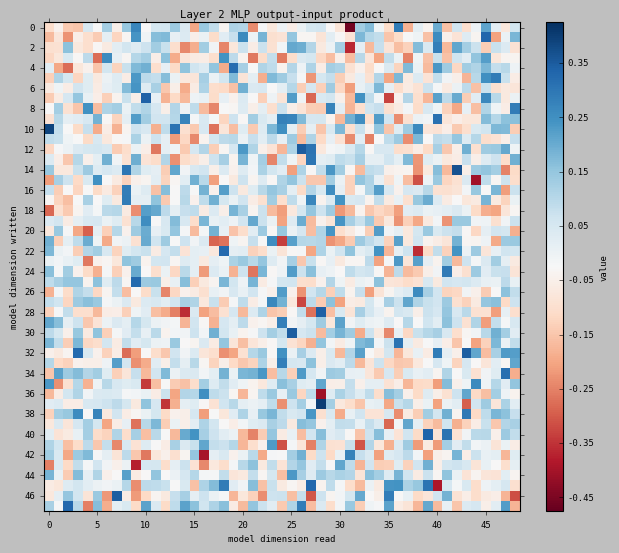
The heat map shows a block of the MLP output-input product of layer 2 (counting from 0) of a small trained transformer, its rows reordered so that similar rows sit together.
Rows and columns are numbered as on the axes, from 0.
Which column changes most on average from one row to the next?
0
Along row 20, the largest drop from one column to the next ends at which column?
30
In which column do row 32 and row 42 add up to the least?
16
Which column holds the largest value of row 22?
18
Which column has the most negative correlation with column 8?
47
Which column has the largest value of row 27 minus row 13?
23
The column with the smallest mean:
35
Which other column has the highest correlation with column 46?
24
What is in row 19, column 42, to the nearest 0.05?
0.15
